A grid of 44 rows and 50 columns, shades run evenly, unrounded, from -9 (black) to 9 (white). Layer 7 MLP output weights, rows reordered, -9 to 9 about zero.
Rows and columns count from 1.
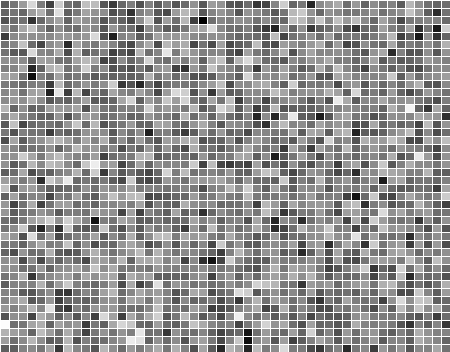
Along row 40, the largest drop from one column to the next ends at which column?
19
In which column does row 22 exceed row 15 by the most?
31
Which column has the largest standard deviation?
4
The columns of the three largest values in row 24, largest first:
28, 1, 26
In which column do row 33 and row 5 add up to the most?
11
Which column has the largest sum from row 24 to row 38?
15
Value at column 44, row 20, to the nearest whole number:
3
